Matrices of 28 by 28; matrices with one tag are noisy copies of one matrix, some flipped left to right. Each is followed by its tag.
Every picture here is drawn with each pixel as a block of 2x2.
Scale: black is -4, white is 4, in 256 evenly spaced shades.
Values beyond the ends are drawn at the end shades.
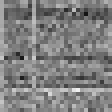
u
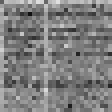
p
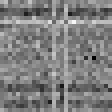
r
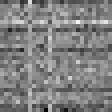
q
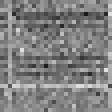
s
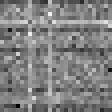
q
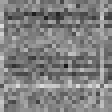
s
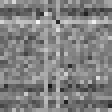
r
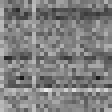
u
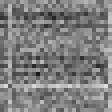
s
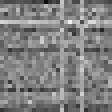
q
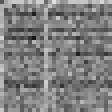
p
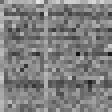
p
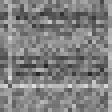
s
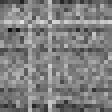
q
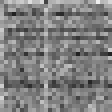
p
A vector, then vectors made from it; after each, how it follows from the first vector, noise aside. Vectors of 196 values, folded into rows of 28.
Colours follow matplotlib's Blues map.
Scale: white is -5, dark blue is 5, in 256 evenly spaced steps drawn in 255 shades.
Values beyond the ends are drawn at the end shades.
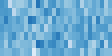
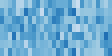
reversed.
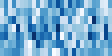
wrapped around, negated, scaled up.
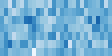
sign-scrambled.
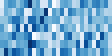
wrapped around, negated, scaled up.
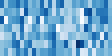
wrapped around, scaled up.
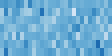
reversed, negated, partly zeroed.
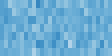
shrunk.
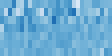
reversed, partly zeroed.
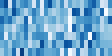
wrapped around, scaled up.
